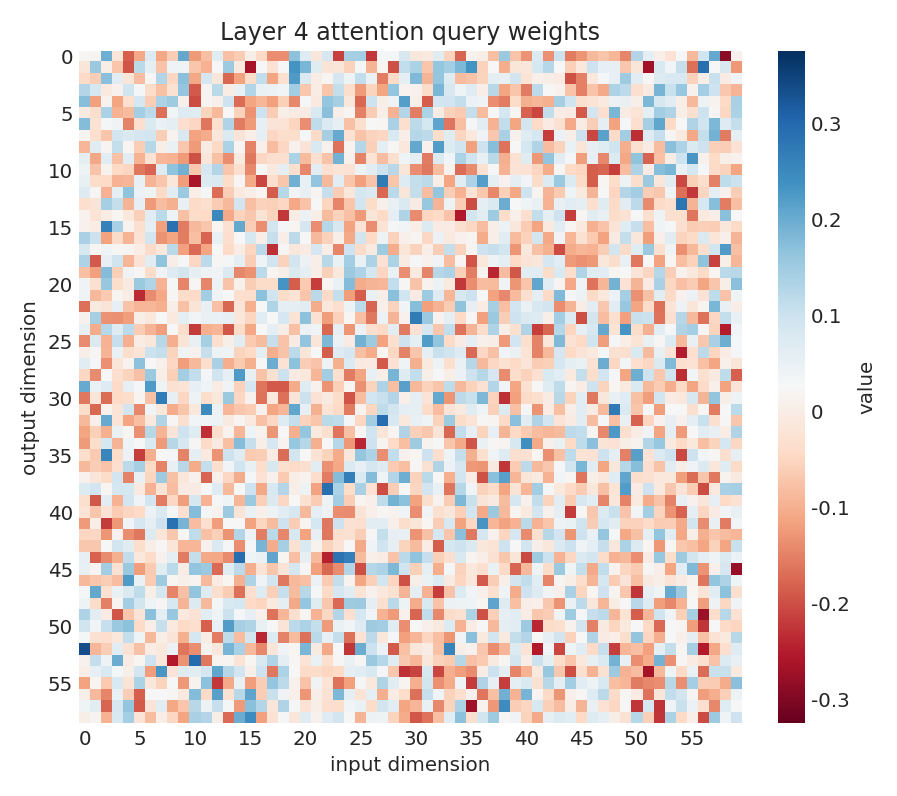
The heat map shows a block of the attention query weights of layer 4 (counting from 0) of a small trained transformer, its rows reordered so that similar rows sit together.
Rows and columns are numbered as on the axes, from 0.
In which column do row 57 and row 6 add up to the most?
38
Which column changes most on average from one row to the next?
23
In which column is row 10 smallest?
48
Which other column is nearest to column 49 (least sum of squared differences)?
3
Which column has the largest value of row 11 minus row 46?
36
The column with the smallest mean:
56
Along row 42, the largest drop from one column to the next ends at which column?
35
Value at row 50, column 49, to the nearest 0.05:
0
